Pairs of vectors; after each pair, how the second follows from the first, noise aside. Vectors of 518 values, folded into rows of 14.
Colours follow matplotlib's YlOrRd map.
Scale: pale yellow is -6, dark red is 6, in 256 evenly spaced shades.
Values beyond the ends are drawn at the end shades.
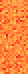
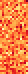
reversed, negated, scaled up.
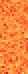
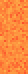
reversed, shrunk.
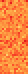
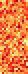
negated, scaled up.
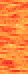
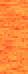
reversed, negated, shrunk.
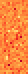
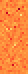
reversed, partly zeroed.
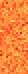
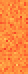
reversed, shrunk.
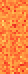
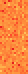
reversed, partly zeroed.
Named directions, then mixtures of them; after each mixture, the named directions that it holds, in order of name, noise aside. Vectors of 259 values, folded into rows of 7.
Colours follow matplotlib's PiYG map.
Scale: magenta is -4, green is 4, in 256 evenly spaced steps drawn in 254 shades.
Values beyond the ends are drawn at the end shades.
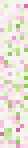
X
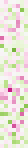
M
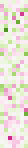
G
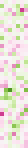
G, M.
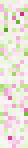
G.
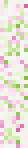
X.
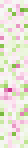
G, M.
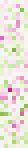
M.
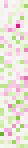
M, X.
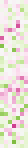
M, X.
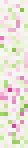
M.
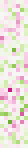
M.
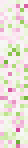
M, X.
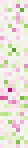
M, X.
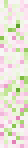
M, X.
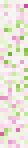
G, X.
